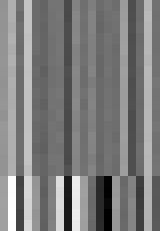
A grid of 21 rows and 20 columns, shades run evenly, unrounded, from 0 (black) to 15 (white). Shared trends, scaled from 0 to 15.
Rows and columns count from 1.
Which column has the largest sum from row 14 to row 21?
2
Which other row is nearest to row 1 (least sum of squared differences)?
15
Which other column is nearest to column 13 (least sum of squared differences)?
18
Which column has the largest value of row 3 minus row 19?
14
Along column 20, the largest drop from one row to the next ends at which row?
17
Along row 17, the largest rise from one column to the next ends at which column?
10
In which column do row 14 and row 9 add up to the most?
4
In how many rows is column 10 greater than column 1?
5
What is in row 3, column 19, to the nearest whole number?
11
